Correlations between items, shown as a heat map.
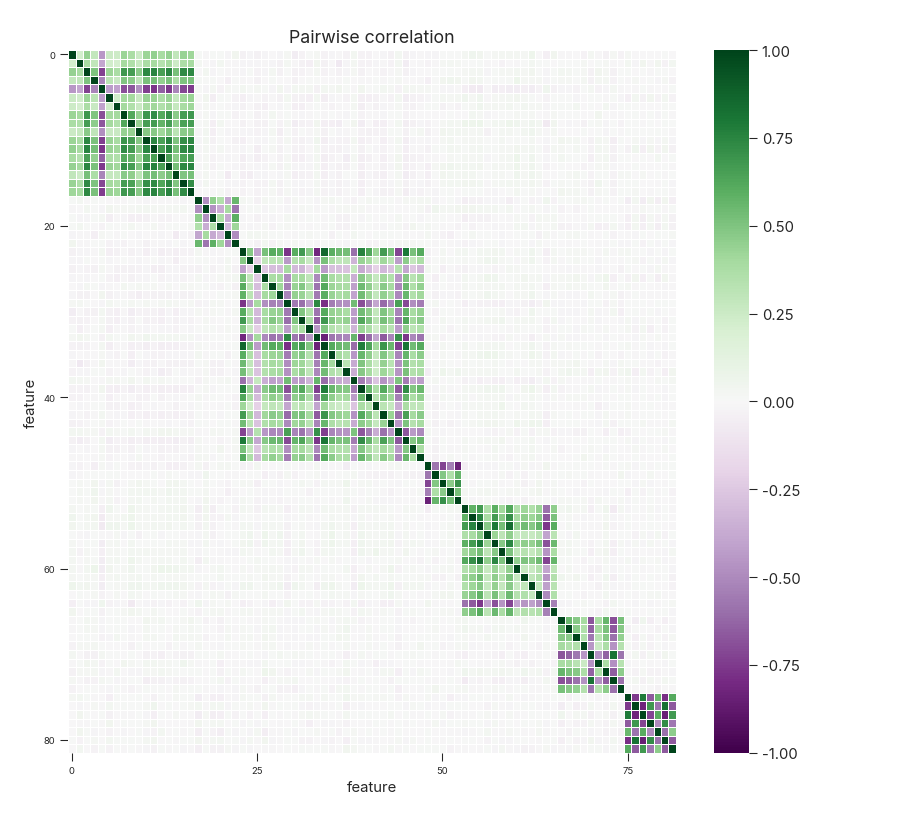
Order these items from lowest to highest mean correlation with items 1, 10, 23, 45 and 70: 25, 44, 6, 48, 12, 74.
44, 25, 74, 48, 6, 12
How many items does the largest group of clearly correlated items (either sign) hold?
25
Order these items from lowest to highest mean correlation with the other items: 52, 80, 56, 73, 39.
73, 80, 52, 56, 39
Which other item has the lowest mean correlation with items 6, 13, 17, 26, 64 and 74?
4
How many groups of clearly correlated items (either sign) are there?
7
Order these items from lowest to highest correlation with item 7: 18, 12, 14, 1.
18, 1, 14, 12
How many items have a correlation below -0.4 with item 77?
3
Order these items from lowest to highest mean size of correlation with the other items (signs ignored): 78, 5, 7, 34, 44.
78, 5, 7, 44, 34
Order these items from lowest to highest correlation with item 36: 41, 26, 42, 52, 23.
52, 41, 26, 42, 23
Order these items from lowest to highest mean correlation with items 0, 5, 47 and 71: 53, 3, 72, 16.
53, 72, 3, 16
